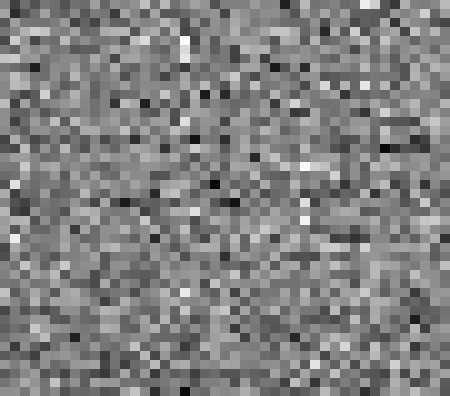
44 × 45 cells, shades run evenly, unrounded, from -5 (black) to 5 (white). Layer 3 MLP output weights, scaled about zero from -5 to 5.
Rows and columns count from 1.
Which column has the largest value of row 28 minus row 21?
22
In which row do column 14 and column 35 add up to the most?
39
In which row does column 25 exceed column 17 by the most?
17
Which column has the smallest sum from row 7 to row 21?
23
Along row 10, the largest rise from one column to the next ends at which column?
37
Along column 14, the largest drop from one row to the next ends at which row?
40
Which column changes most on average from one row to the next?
2
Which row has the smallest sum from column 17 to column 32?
42
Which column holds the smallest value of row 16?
20
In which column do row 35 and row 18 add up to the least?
26
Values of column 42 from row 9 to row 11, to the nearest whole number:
2 0 0
